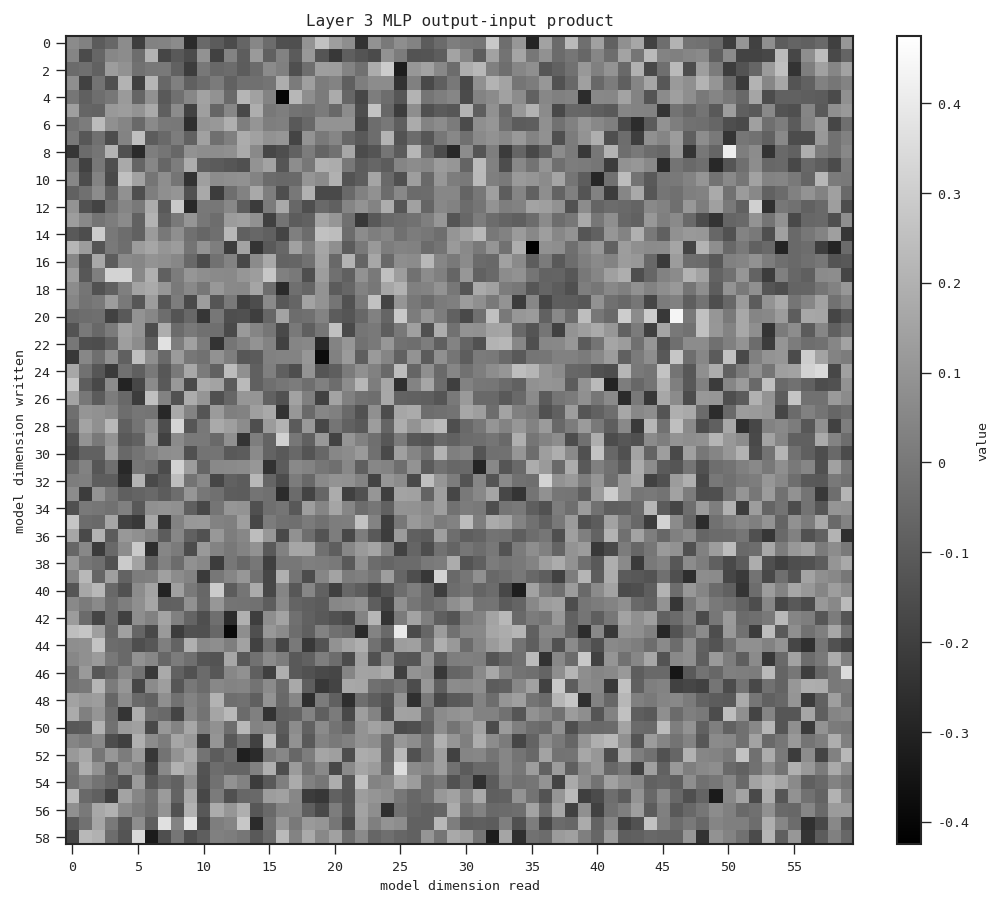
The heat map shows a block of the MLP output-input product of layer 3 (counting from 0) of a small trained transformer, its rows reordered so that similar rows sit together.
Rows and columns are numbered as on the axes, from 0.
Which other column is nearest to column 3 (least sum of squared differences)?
30
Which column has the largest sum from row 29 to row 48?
58
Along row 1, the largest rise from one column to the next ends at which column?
54
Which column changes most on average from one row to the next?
44
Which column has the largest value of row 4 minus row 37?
6
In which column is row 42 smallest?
12
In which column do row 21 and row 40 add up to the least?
34
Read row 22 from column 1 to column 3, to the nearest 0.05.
-0.15 -0.15 -0.1
